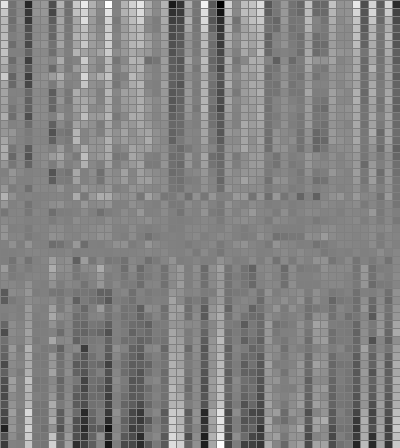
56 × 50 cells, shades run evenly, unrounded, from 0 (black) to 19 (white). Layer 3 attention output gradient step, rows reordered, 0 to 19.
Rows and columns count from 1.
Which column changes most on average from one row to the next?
7
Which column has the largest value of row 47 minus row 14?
28
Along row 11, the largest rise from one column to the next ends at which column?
29
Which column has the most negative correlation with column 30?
40
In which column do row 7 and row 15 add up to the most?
14
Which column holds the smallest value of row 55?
26
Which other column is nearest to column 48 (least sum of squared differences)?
38
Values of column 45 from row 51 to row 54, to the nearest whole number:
6 5 4 4
